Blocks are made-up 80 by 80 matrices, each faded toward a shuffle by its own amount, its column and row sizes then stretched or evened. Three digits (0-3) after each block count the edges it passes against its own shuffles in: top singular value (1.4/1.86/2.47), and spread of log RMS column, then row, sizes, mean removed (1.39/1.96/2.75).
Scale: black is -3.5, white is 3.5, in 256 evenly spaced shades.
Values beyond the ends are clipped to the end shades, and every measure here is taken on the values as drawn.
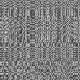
3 1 1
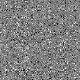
1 2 2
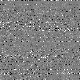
0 0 3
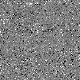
0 1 1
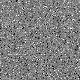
0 0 1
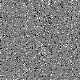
0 2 1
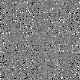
0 2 2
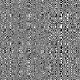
3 3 2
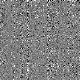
0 3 2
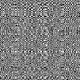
3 2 2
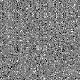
2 1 0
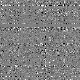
0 2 3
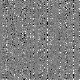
2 3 1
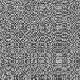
3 0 2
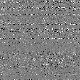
2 1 3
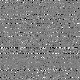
2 0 3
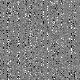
0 3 0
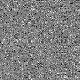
2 0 0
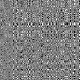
3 3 2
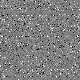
0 0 2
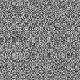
3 0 2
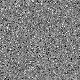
0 0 0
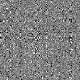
2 2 1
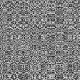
3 0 3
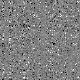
1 2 1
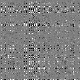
3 3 3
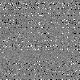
0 1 3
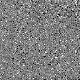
1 1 0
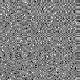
3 0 0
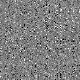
1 2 1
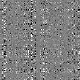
2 3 2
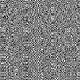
3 2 0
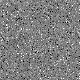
0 1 0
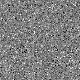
0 0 1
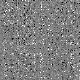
1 2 1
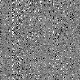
1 3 1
